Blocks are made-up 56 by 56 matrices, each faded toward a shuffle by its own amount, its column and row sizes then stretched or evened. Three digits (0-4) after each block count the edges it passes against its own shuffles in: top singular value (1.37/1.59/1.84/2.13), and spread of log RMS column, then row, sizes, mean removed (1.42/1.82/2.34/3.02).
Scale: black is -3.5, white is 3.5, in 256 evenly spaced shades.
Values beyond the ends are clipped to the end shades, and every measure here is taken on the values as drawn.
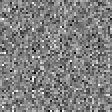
2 1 0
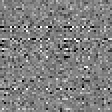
4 1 3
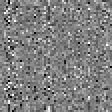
2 3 0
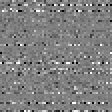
2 0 4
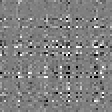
4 3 4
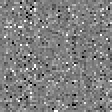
0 2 0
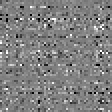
0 3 4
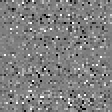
1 1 3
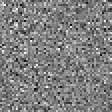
3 2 1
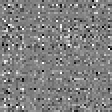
2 3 4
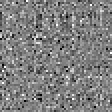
3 1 1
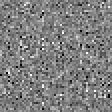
0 2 1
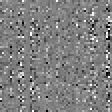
0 4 1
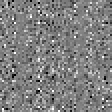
3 3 0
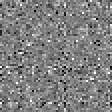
3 1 2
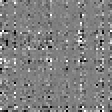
1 4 3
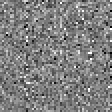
1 2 1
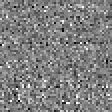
2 0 2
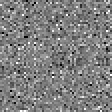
3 1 0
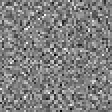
4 1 0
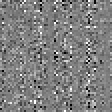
3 4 1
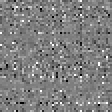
1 2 3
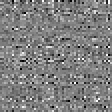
4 2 4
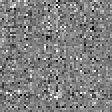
0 3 2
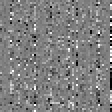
3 4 0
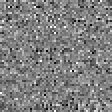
2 0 2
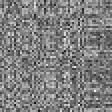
4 2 0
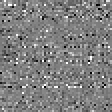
3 0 3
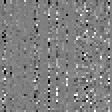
1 4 0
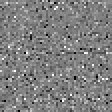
0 0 2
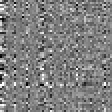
4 4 2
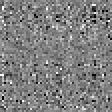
2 2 2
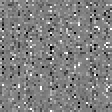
1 3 1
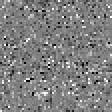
1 0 2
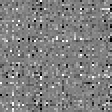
1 3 3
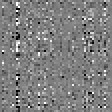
4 4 1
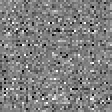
2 0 3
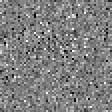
0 1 1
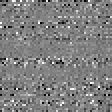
0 0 4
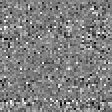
2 1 3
